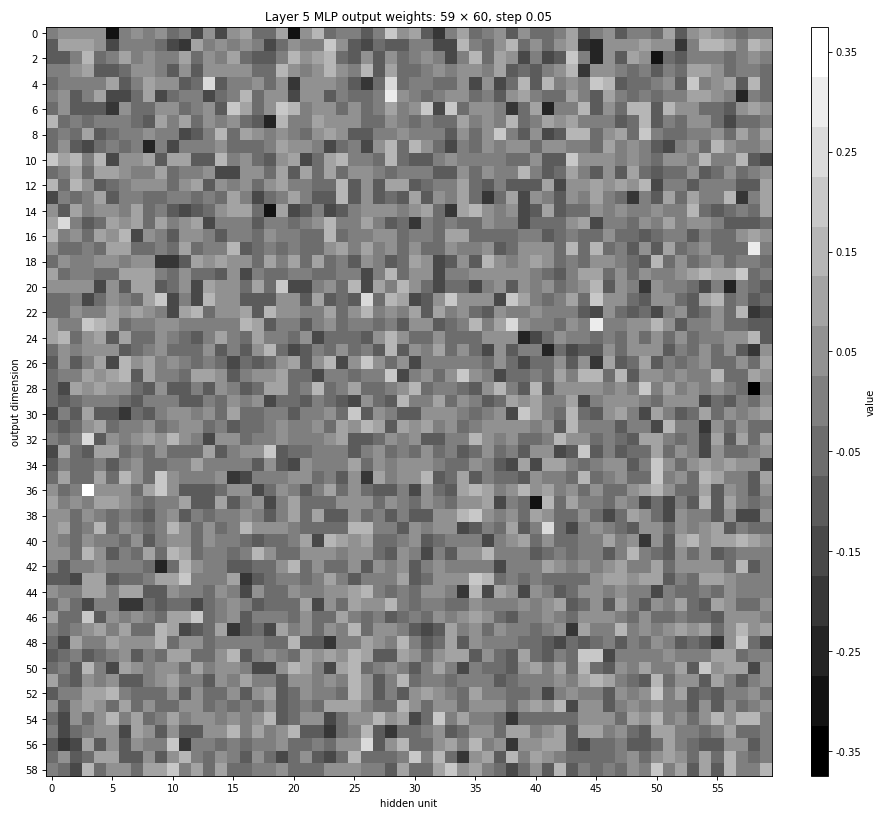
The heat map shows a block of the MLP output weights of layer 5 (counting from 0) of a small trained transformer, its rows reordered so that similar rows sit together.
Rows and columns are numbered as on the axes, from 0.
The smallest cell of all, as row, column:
28, 58
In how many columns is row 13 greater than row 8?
18
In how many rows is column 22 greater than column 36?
19
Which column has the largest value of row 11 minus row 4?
26
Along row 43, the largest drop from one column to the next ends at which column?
16
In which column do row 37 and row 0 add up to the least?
40
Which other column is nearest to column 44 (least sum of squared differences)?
52
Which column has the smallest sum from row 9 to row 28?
10
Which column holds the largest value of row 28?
49
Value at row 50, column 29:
0
